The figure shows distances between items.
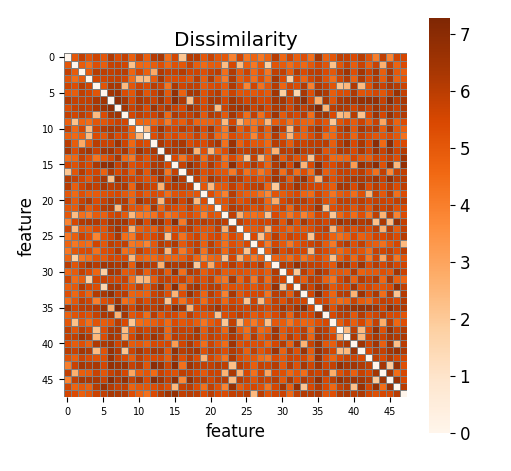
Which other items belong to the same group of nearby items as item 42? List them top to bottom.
19
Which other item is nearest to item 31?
3
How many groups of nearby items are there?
14
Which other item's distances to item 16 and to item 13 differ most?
0
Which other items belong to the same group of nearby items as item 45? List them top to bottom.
23, 43
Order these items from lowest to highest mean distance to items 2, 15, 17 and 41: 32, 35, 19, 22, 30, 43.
22, 19, 35, 30, 32, 43
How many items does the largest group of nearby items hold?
7
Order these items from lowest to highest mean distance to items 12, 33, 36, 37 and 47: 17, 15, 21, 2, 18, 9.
9, 2, 21, 15, 18, 17
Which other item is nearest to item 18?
29
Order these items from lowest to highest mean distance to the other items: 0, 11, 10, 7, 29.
11, 0, 10, 29, 7
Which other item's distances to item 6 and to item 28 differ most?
1
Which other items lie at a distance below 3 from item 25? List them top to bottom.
14, 27, 34
